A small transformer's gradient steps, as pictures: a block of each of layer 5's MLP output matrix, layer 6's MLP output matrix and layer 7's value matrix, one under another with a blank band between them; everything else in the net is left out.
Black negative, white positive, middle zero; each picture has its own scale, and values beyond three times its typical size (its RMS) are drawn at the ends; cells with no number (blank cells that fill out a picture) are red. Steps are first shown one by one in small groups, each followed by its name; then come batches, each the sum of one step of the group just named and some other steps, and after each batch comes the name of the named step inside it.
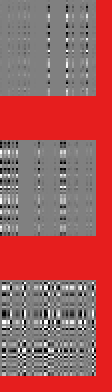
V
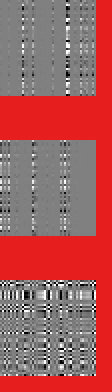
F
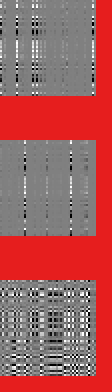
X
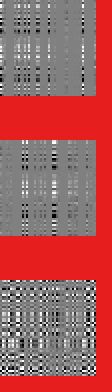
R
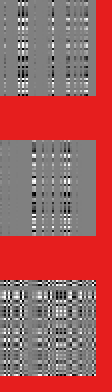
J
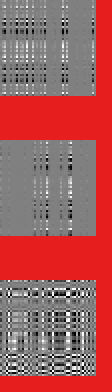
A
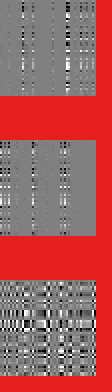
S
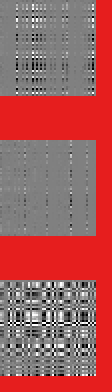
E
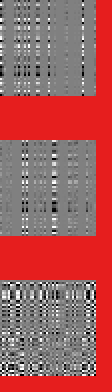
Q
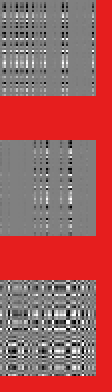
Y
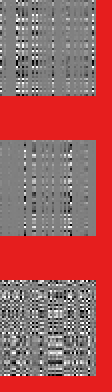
J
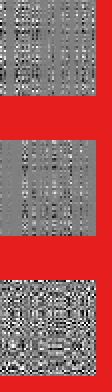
R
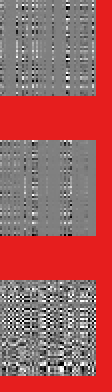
X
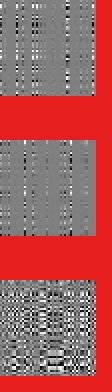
X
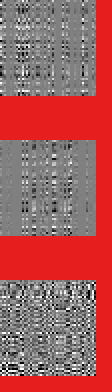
Q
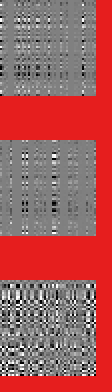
Q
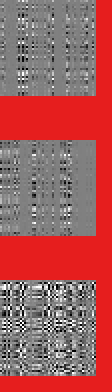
V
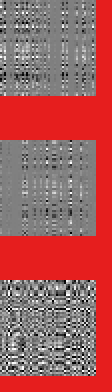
R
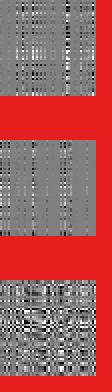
S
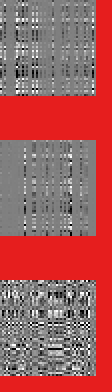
J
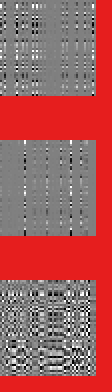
X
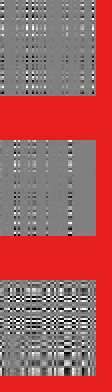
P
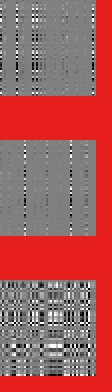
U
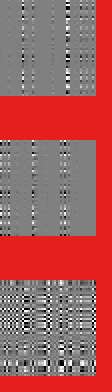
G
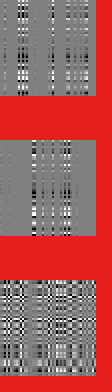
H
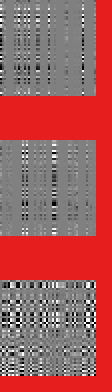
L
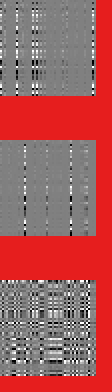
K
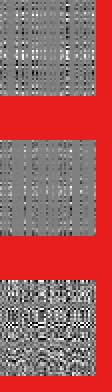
K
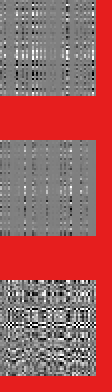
K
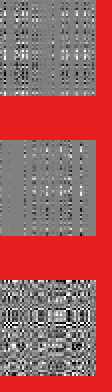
U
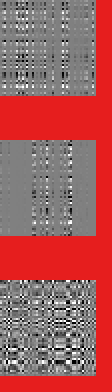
H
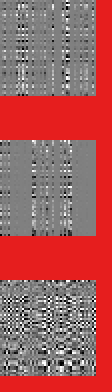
G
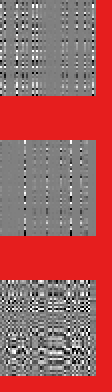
K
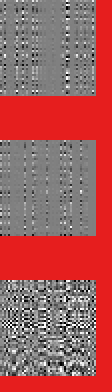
G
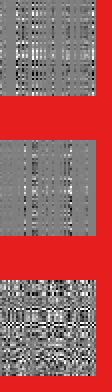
K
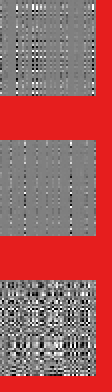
U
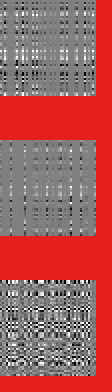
K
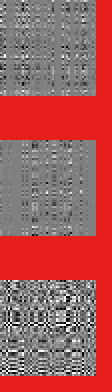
L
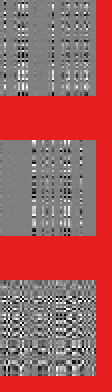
H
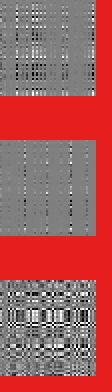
U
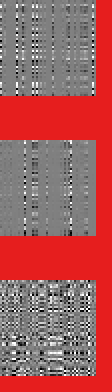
K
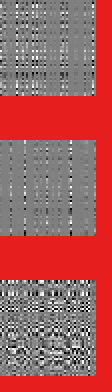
K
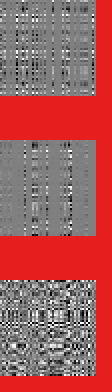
U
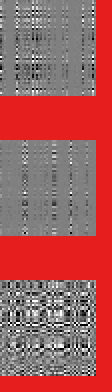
L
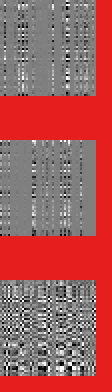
G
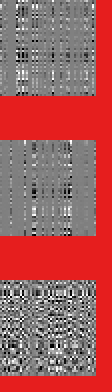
H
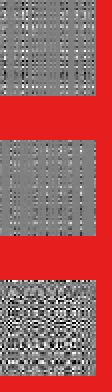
P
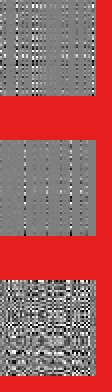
K
